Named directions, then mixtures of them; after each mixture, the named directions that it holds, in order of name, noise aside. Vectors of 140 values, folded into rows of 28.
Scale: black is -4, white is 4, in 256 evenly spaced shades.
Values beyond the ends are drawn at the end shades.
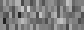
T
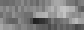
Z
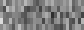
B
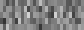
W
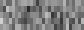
B, T.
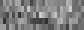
T, Z.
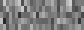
B, T.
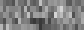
W, Z.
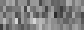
W, Z.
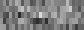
T, Z.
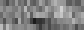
W, Z.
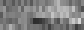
B, Z.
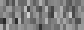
W.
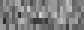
T, Z.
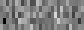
T, W.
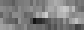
Z.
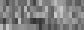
W, Z.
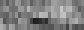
T, Z.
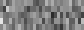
B.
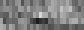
T, Z.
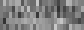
T, Z.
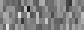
T, W.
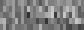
W, Z.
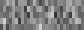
W.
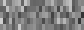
B, T.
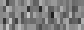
B, W.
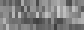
T, Z.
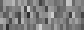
T, W.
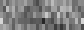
B, Z.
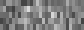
B, T.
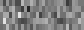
T.
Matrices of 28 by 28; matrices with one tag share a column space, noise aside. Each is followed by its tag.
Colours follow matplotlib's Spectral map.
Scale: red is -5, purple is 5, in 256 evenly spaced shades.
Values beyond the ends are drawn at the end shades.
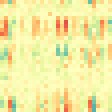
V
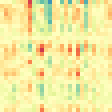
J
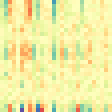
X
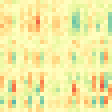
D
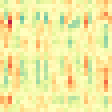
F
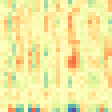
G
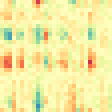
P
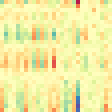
P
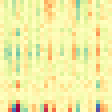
X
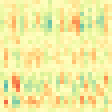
D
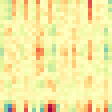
X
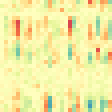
V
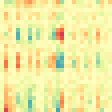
P
